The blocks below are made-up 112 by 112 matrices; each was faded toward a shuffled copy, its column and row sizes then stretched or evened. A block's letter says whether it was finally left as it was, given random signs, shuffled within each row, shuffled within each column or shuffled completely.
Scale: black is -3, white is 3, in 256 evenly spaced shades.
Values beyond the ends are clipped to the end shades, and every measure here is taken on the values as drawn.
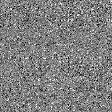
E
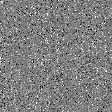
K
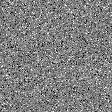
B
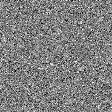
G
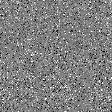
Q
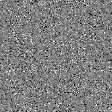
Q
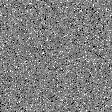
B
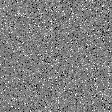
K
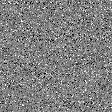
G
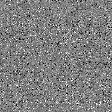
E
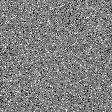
B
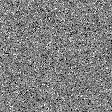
B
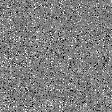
Q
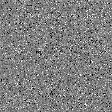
Q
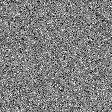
B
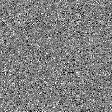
E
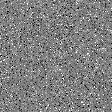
K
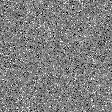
B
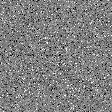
G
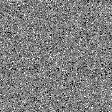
K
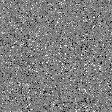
Q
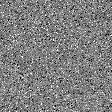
B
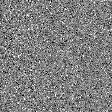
K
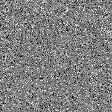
K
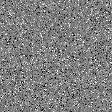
K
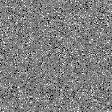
E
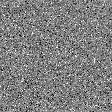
B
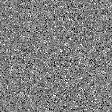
E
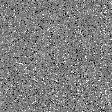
K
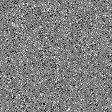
K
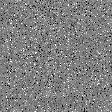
K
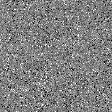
Q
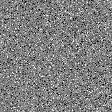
B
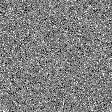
B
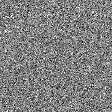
Q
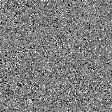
Q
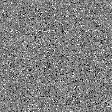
Q
